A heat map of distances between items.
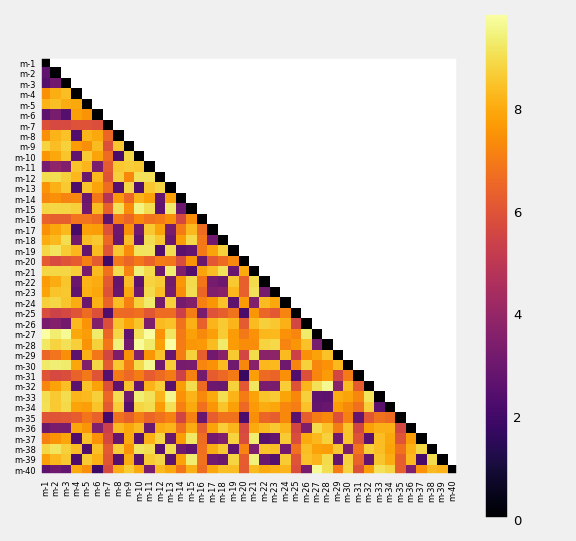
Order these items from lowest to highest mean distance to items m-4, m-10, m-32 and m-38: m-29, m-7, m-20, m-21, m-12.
m-29, m-7, m-20, m-12, m-21
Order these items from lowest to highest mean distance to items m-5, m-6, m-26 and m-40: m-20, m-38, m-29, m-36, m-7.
m-36, m-7, m-20, m-38, m-29
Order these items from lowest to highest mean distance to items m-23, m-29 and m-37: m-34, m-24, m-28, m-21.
m-34, m-24, m-28, m-21
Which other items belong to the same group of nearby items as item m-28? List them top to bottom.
m-9, m-27, m-33, m-34
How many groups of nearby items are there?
5
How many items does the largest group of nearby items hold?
12
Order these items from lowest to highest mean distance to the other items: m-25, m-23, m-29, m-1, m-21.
m-25, m-29, m-23, m-1, m-21
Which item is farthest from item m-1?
m-27
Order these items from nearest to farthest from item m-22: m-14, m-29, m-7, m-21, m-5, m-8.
m-8, m-29, m-7, m-14, m-5, m-21
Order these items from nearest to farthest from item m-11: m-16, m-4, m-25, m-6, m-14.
m-6, m-25, m-16, m-14, m-4
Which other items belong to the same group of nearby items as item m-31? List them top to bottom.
m-7, m-16, m-20, m-25, m-35
